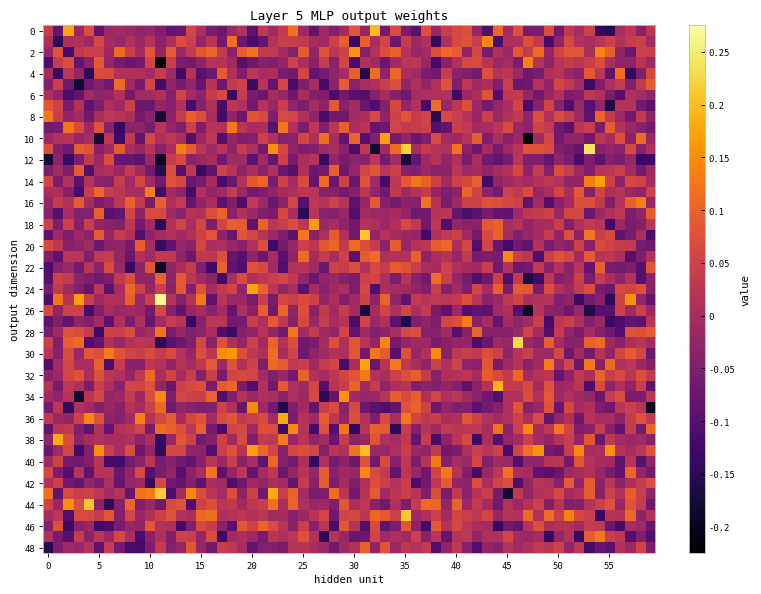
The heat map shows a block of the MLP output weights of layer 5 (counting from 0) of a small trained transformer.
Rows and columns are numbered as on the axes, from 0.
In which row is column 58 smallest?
12
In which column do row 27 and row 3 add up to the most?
41
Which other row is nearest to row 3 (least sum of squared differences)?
15
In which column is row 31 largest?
31
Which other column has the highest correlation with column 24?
2
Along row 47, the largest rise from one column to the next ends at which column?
53
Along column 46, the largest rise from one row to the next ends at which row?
29
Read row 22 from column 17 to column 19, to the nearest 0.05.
0.1 -0.1 -0.1
